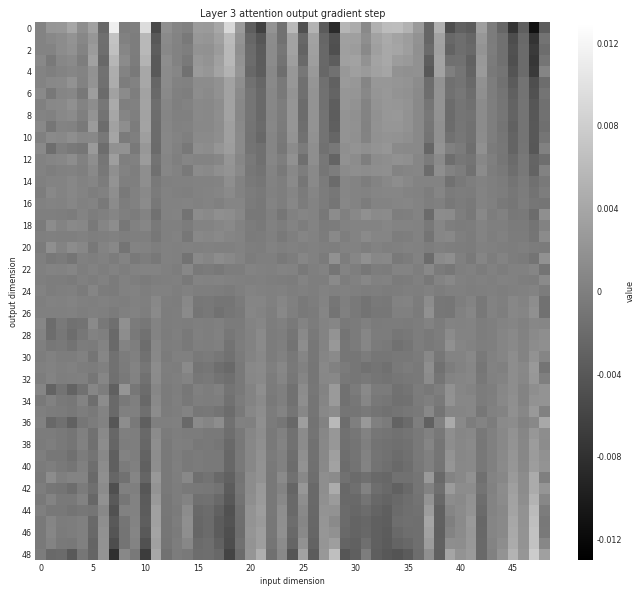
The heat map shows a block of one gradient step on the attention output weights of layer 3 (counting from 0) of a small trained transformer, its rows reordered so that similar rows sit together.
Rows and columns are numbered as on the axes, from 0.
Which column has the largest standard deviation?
47
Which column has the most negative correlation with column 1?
8
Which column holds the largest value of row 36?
28
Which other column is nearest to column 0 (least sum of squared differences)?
13
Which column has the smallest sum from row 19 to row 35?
7
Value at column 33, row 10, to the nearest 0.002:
0.002
